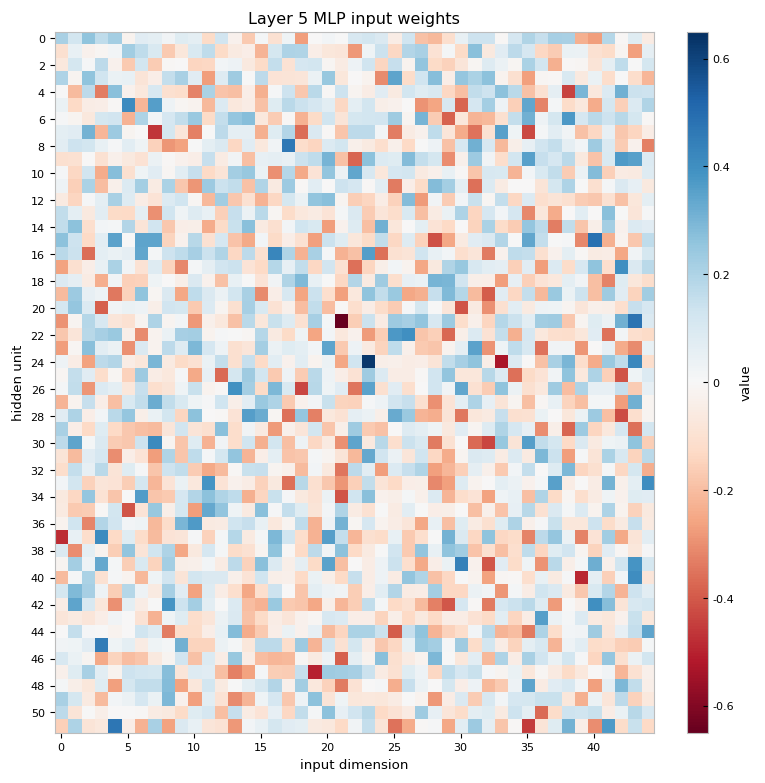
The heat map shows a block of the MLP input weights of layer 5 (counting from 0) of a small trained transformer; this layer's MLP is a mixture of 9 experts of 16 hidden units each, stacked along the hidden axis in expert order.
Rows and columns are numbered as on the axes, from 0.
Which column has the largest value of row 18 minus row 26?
18
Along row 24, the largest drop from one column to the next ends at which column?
24
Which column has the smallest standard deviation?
34
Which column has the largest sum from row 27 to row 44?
43
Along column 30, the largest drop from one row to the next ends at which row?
20
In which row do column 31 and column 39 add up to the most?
4
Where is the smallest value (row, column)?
21, 21
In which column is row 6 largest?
38
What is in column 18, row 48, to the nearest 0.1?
0.2
